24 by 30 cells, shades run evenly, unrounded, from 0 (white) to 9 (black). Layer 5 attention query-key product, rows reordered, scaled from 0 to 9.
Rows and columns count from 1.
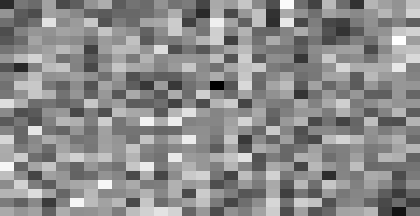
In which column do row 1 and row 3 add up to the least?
21
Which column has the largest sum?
22
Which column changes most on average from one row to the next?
13
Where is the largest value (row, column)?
10, 16
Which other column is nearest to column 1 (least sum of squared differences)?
26
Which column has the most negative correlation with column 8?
4
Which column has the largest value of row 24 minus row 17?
29
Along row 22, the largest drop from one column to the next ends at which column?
15
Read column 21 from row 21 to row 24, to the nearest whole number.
6 7 5 6
